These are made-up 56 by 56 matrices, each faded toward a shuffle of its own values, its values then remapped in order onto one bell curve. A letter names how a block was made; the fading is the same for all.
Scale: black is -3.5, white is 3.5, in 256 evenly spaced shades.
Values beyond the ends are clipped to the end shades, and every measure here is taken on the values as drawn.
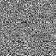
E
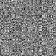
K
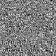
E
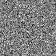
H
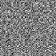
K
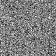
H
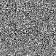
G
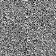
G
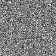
H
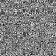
E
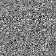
G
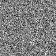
H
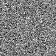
H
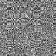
K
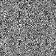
G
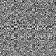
E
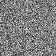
H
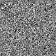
G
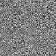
K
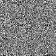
G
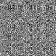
K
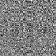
K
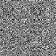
E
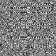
E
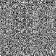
E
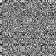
K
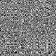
E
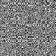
K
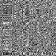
K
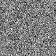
H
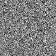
H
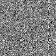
G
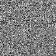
G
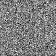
H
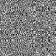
K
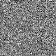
G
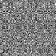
K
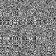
E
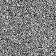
H
